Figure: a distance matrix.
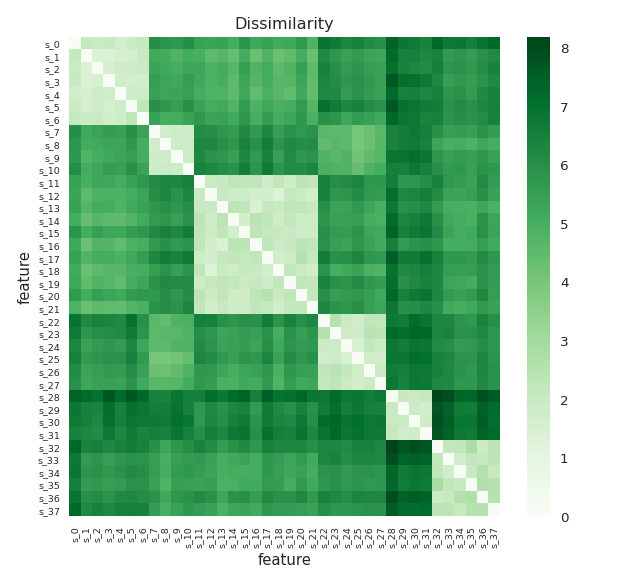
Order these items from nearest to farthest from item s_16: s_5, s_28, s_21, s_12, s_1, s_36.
s_12, s_21, s_1, s_5, s_36, s_28
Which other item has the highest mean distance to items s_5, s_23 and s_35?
s_28
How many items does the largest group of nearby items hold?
11
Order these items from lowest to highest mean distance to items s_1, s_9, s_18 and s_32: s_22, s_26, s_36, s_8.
s_8, s_36, s_26, s_22
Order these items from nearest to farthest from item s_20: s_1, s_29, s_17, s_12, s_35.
s_12, s_17, s_1, s_35, s_29
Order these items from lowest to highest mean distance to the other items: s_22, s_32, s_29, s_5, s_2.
s_2, s_5, s_22, s_32, s_29
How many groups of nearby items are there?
6
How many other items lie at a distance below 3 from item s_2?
6
